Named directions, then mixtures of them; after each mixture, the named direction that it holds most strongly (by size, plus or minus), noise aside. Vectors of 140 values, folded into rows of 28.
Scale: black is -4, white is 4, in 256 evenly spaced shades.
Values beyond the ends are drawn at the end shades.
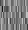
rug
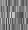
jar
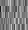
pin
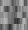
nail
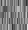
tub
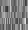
pin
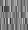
rug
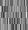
rug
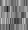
nail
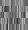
rug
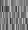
rug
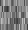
rug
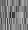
jar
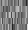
tub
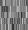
rug
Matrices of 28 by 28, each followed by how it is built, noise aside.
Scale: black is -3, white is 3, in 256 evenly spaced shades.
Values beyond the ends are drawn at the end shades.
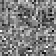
blocks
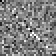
diagonal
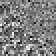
lower triangular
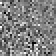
lower triangular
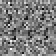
repeating columns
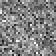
Toeplitz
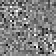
block diagonal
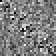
banded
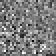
lower triangular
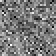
Toeplitz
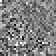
lower triangular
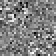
block diagonal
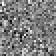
lower triangular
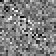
banded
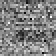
blocks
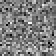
blocks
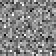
repeating columns
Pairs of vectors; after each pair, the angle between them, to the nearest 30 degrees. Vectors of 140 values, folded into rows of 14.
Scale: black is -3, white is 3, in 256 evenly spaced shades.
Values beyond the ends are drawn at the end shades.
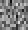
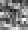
120 degrees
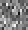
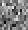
150 degrees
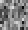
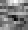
90 degrees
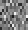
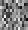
90 degrees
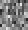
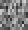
150 degrees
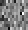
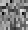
120 degrees
